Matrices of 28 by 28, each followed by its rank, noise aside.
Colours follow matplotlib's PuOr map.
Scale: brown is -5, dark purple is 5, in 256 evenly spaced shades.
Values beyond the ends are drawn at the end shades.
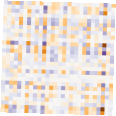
two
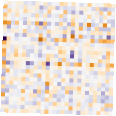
four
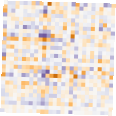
three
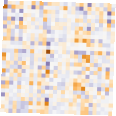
four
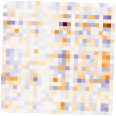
two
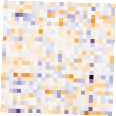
four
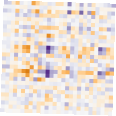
three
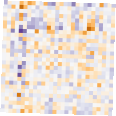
four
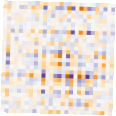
two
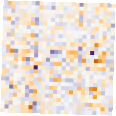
six
